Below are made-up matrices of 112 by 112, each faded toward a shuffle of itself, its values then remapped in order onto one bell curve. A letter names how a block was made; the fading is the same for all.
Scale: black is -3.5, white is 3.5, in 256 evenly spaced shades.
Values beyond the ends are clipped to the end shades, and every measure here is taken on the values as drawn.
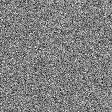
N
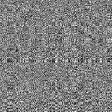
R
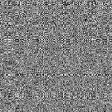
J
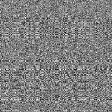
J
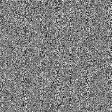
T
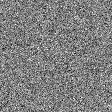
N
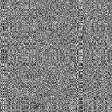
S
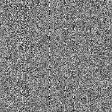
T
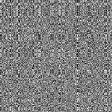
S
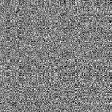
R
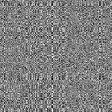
S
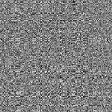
J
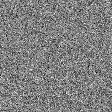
N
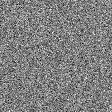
N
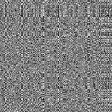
S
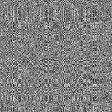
S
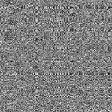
R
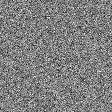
N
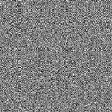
R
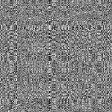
S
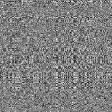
J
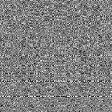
J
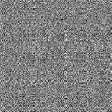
R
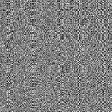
S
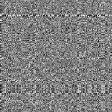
J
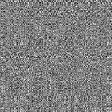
R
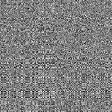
J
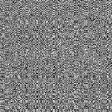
S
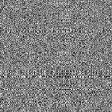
J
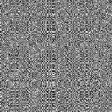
S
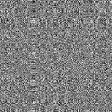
R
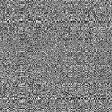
J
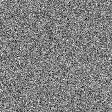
N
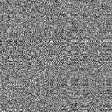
R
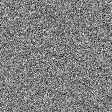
N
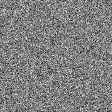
N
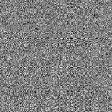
R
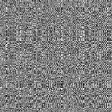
S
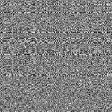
J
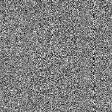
T
